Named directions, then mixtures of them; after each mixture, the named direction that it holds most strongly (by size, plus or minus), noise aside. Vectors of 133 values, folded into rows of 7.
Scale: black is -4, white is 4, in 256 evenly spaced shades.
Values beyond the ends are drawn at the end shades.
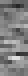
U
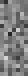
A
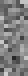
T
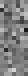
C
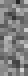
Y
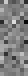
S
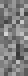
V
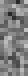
Y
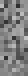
V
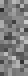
S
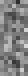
Y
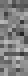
U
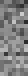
U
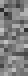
C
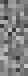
A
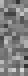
Y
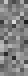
S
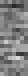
U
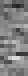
U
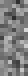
Y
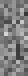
V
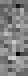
U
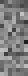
A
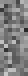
C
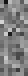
A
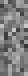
A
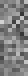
V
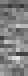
U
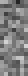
Y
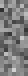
C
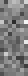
S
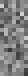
V
